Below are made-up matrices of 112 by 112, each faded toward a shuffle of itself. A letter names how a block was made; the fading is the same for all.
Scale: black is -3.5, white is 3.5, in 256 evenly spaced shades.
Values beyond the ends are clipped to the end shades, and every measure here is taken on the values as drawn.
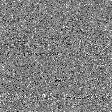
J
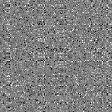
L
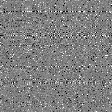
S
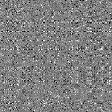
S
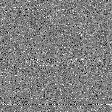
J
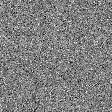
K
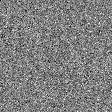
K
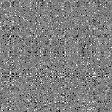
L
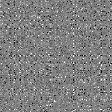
L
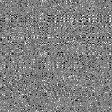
S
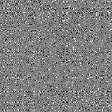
L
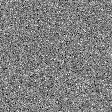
K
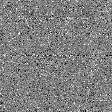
J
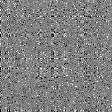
L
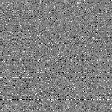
S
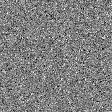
K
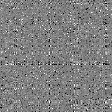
L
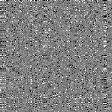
L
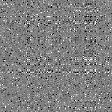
L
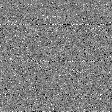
J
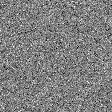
K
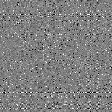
S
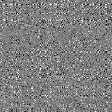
S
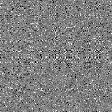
S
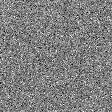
K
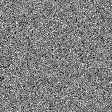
K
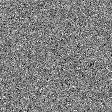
K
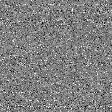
J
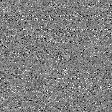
J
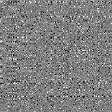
L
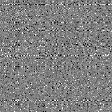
S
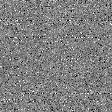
J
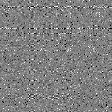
S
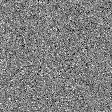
K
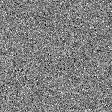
K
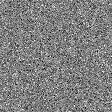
K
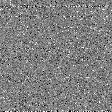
J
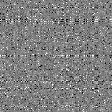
S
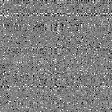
L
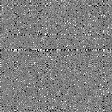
L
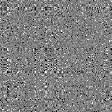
L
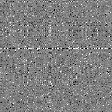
L
